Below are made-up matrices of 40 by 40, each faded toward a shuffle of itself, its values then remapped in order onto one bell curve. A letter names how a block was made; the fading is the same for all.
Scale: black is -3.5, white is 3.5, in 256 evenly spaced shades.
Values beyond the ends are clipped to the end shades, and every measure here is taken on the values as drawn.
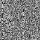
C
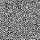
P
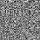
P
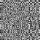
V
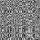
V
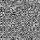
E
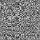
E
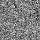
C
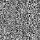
C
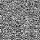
E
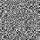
E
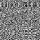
P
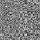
E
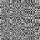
V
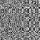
V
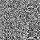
E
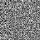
C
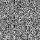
C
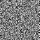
C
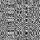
V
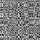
V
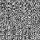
P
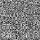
E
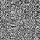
P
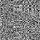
P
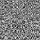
E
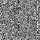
C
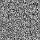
C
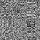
P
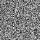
C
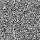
C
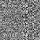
E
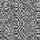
V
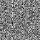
C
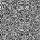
P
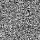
C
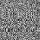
P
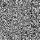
C
